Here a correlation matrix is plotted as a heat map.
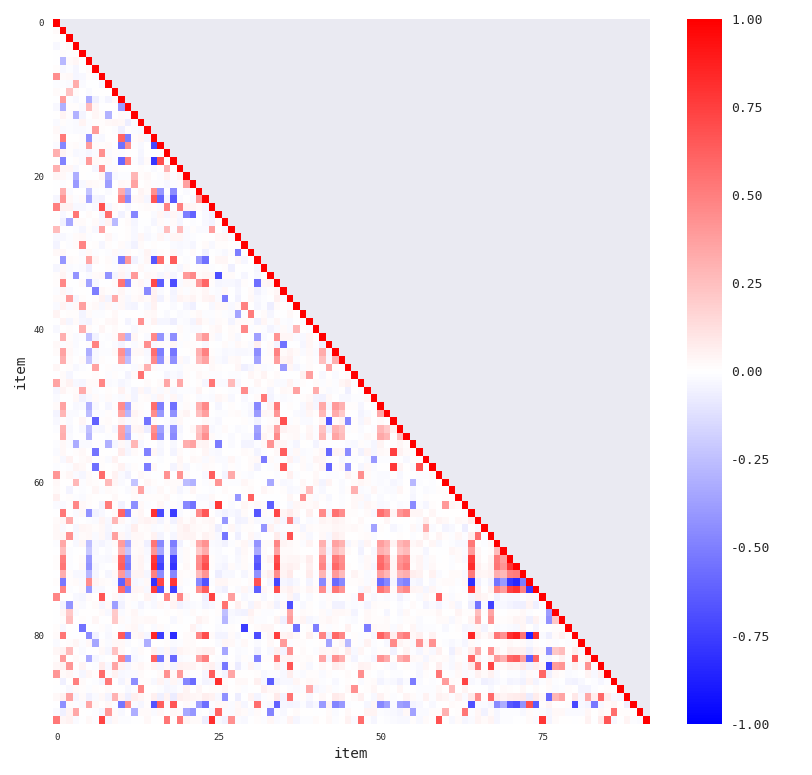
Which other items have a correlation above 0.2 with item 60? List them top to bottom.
3, 8, 25, 63, 86, 90
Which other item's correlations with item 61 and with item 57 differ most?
32
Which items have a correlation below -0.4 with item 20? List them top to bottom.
25, 63, 86
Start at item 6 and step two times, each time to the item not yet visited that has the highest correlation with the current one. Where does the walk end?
14
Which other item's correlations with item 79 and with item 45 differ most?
29
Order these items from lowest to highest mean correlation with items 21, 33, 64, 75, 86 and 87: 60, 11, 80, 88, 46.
11, 60, 88, 46, 80
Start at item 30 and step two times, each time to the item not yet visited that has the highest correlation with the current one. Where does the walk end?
38
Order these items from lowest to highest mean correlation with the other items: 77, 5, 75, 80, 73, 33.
73, 5, 33, 77, 75, 80
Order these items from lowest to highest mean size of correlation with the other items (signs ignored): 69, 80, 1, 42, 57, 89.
57, 42, 69, 1, 89, 80
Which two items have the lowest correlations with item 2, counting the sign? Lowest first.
76, 26
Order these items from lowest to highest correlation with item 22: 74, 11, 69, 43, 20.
11, 20, 69, 43, 74
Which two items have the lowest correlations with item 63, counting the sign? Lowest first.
33, 21
